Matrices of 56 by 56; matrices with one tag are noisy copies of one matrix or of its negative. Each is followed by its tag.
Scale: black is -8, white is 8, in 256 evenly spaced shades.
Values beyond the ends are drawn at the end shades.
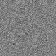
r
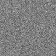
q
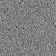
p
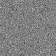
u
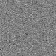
r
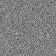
u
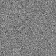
q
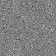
q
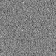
p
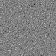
u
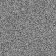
q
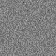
p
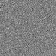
u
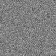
u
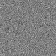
u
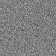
p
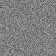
u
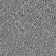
p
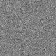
q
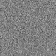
p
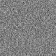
p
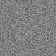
r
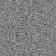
r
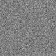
q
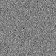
p
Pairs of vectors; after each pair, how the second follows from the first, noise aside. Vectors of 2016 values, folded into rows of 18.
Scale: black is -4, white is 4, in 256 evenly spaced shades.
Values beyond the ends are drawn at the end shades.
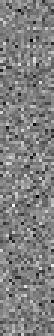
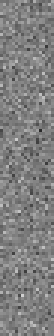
reversed, negated, shrunk.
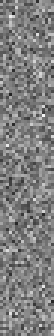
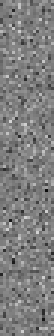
reversed, negated, partly zeroed.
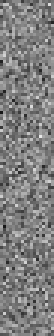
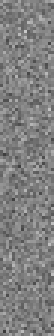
reversed, negated, shrunk.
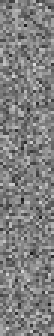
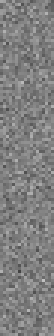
reversed, negated, shrunk.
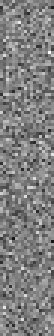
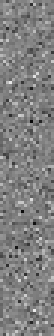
wrapped around, negated, partly zeroed.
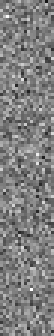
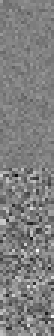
wrapped around, negated, partly zeroed.
